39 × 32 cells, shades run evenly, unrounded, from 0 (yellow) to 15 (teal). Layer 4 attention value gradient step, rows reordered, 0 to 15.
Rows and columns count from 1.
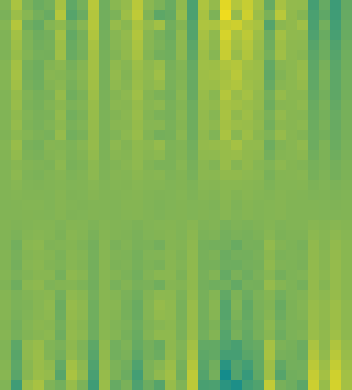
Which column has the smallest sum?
21
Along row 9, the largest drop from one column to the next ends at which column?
19
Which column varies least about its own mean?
1
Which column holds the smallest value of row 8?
22
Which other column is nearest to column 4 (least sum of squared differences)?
32
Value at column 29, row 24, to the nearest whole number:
7
